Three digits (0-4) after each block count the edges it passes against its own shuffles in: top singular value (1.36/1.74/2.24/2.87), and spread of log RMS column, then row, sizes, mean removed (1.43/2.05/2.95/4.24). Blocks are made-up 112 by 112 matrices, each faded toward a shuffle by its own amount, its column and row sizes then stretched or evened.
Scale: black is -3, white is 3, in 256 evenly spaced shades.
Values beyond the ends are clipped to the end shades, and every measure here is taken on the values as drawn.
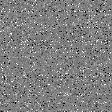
1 1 2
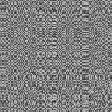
4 2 0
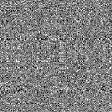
3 1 2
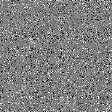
1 2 2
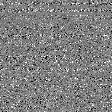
0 0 3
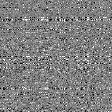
3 1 3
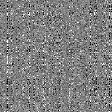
3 3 1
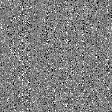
2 2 0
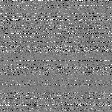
1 0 4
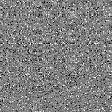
3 0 1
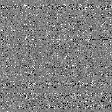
1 2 3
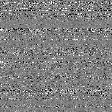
0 0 4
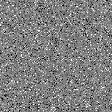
2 0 1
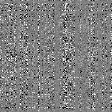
0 4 3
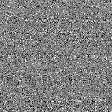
2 0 2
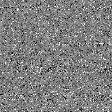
1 1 2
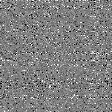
2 1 3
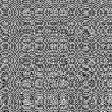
4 0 0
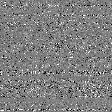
1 0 3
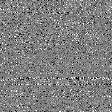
2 1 3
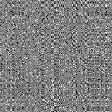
4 2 0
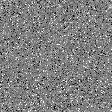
1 0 0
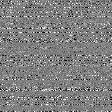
1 0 4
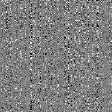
2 4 1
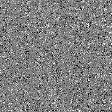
0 2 2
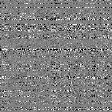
2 2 4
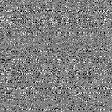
3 0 3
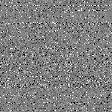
2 0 3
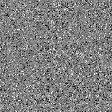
2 0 1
